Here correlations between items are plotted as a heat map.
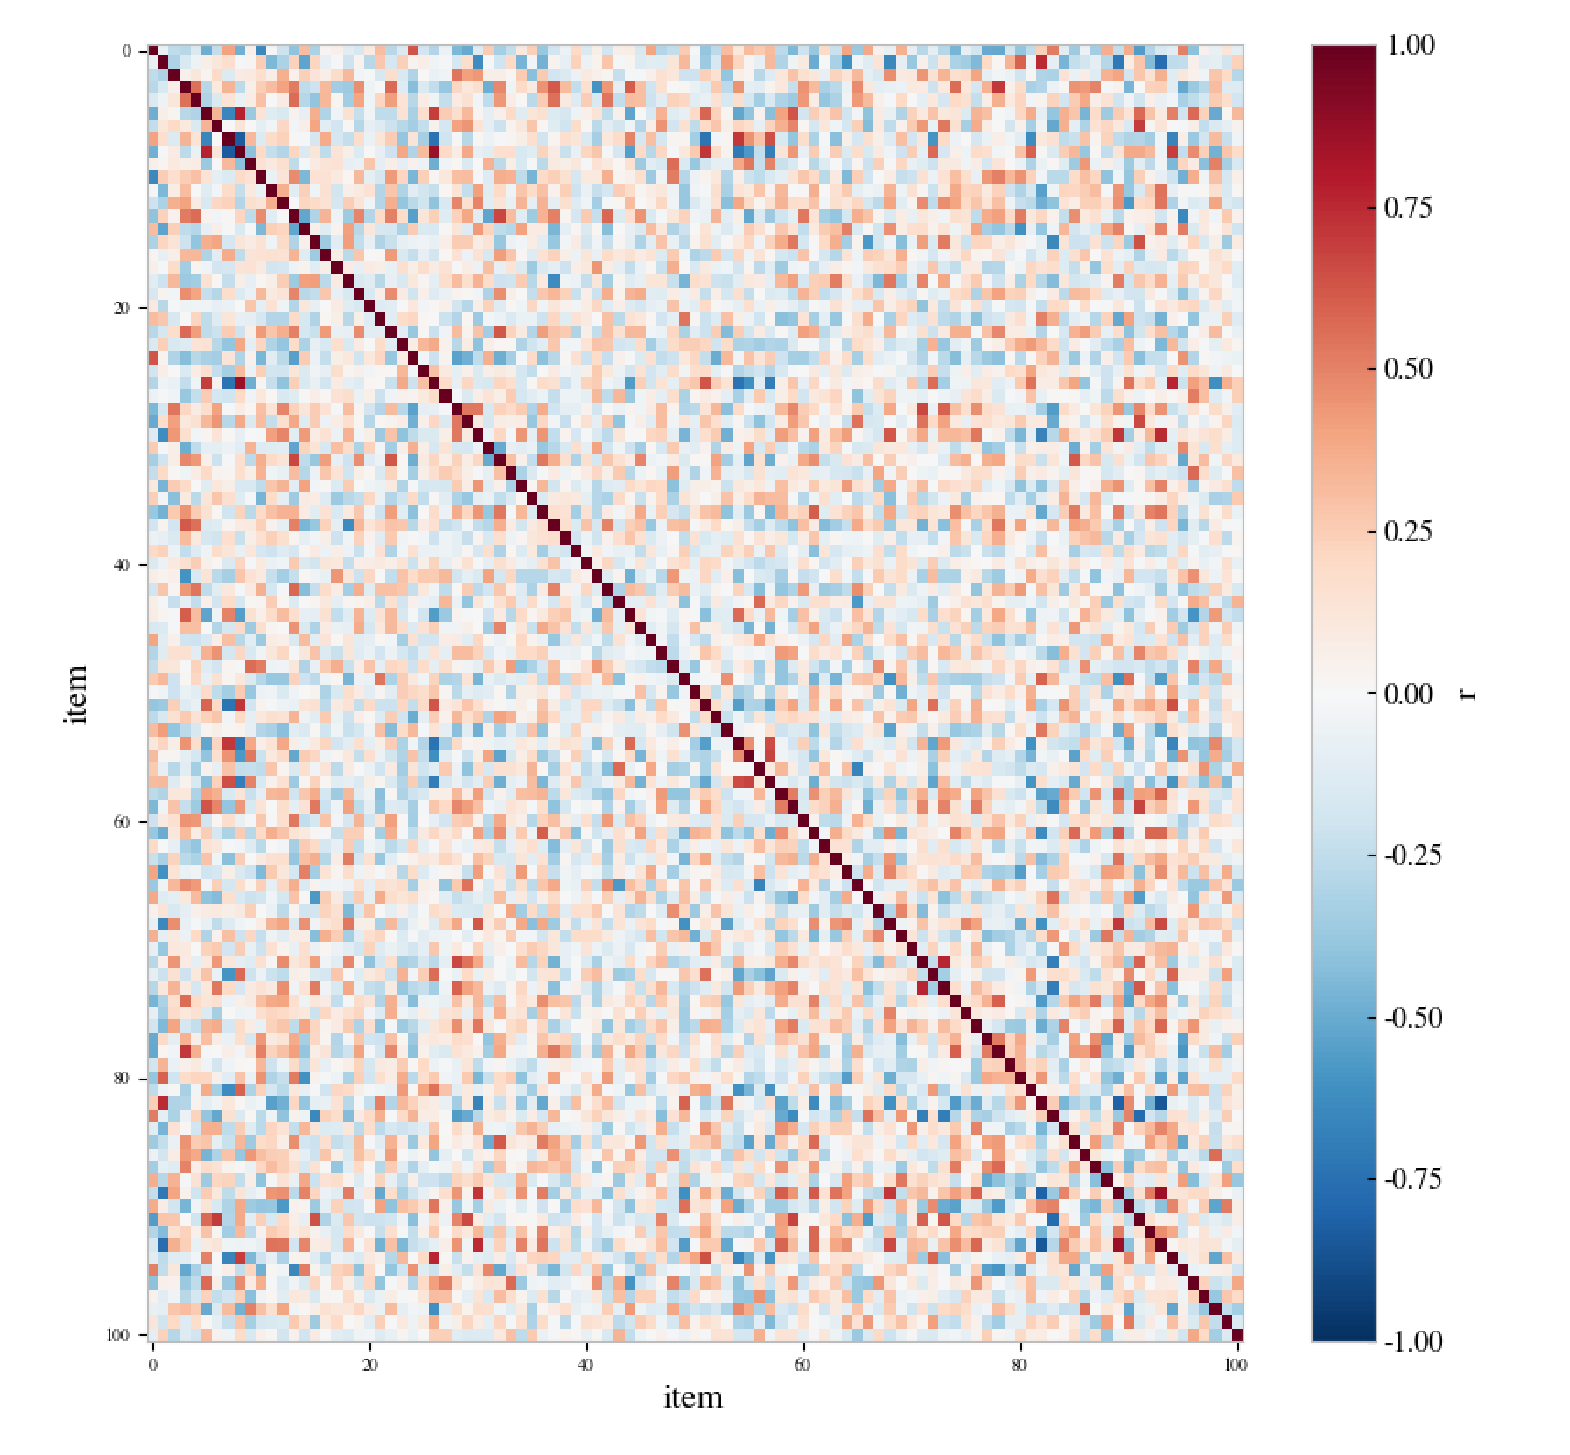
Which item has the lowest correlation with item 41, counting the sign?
3
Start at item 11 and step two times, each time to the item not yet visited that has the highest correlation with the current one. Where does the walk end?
89
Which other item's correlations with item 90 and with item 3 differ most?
78
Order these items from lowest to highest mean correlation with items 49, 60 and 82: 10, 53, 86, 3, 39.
86, 10, 3, 39, 53
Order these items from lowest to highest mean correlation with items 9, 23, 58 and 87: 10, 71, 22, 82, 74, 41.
82, 41, 71, 22, 10, 74
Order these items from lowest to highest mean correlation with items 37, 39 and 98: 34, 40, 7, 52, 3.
34, 52, 40, 7, 3
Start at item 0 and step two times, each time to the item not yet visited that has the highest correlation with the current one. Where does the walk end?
95
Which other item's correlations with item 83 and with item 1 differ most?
91
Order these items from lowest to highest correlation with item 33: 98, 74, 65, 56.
65, 98, 74, 56
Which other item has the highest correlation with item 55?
57
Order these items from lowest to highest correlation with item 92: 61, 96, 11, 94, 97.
96, 97, 11, 94, 61
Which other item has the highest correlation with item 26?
8
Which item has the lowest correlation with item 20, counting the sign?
71
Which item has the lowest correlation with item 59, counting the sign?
83
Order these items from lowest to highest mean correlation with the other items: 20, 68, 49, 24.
24, 49, 20, 68
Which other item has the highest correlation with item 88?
69
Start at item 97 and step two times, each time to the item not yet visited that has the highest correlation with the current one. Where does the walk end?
43
